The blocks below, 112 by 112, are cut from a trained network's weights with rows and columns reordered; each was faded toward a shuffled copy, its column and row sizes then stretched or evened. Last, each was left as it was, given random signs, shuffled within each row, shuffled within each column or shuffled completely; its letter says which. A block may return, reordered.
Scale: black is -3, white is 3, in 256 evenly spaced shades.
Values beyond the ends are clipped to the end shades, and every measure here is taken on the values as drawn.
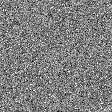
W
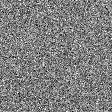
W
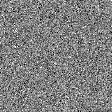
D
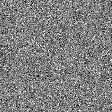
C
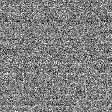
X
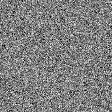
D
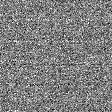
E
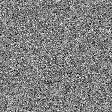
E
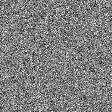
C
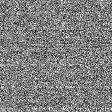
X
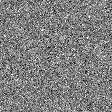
W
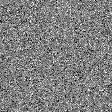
C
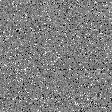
E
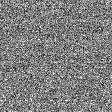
E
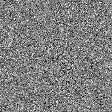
C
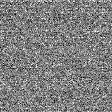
X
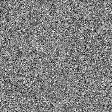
D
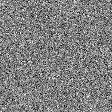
E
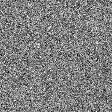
C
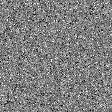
E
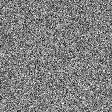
W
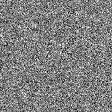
X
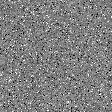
W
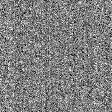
C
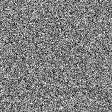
E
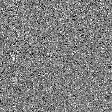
D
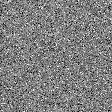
W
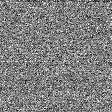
E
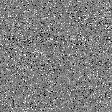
X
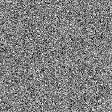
X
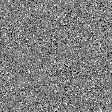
D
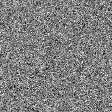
C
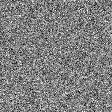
E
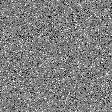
E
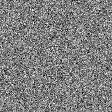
D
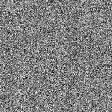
X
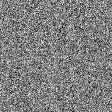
C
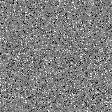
E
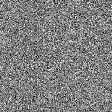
X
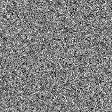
D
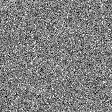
W
